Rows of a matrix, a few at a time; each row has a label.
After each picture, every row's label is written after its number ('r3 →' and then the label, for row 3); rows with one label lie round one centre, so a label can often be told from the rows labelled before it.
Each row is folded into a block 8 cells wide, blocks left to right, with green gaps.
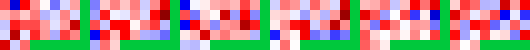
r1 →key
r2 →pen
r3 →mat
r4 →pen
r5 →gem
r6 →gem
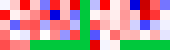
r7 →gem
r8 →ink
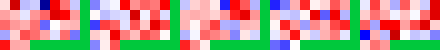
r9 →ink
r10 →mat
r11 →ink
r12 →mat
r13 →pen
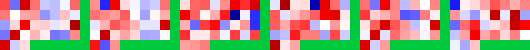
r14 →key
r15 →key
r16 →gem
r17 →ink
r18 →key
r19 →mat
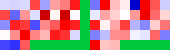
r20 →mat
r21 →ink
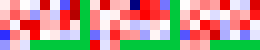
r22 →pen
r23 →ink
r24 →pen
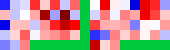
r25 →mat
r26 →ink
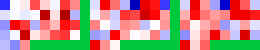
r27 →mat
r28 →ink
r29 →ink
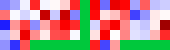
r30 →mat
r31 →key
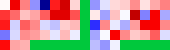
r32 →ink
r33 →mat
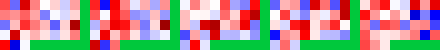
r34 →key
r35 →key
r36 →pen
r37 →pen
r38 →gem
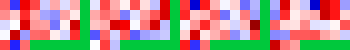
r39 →key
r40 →pen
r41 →key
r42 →ink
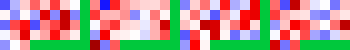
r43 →mat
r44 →key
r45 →pen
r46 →key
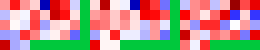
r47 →ink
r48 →ink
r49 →gem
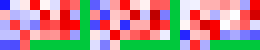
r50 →mat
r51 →mat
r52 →pen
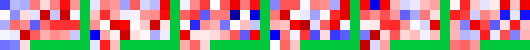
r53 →mat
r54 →pen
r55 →gem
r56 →pen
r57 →key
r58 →gem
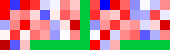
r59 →key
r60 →key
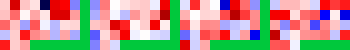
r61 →ink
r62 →pen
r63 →ink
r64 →gem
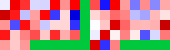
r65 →gem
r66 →key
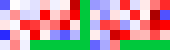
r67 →pen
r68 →mat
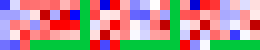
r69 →mat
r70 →key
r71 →key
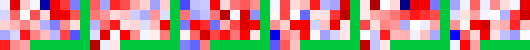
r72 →ink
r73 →key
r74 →mat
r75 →pen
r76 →ink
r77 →pen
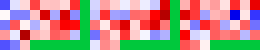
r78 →mat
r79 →pen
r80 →gem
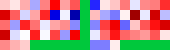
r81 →gem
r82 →mat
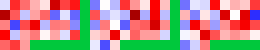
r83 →gem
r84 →mat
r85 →mat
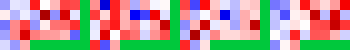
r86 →mat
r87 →key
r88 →key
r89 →mat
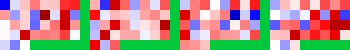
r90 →mat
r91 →key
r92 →gem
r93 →mat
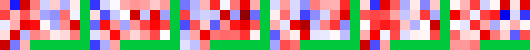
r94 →key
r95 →mat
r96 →mat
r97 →pen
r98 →key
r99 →gem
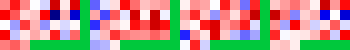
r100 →gem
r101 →mat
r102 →pen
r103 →gem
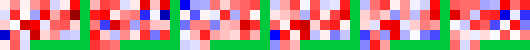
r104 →pen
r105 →gem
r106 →mat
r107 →pen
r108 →pen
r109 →gem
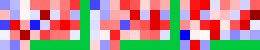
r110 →mat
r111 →mat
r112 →pen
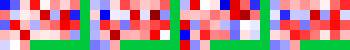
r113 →mat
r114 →mat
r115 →ink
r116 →mat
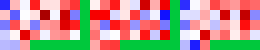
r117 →mat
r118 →gem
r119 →mat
